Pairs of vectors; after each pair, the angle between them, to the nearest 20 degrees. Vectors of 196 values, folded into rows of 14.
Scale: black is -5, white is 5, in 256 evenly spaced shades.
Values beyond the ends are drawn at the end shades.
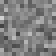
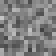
40 degrees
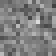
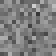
120 degrees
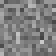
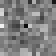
80 degrees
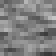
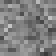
60 degrees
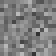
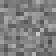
140 degrees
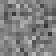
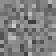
80 degrees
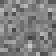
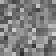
100 degrees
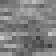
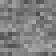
140 degrees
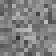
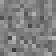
100 degrees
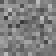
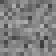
120 degrees
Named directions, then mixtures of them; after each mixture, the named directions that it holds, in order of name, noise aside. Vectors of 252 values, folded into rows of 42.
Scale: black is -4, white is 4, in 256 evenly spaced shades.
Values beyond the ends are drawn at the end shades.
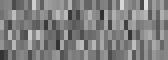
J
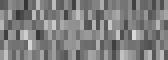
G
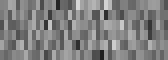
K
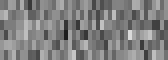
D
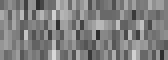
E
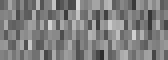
G, K.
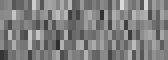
J.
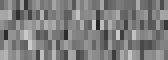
D, G.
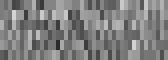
E, J.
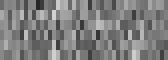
E.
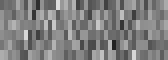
E, J, K.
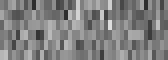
G, J, K.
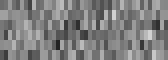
D, J.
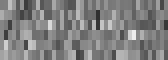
D, G, K.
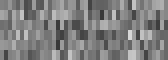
D, E, J.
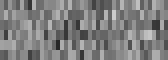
D, J.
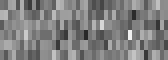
D, E.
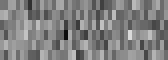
D.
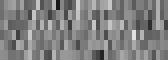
G, K.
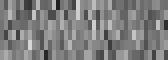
G, K.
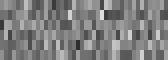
G, J, K.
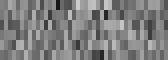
K.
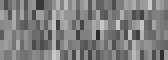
E.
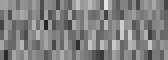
G, K.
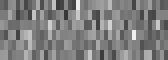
G, K.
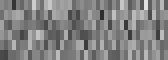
J.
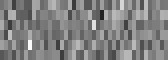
G, J.
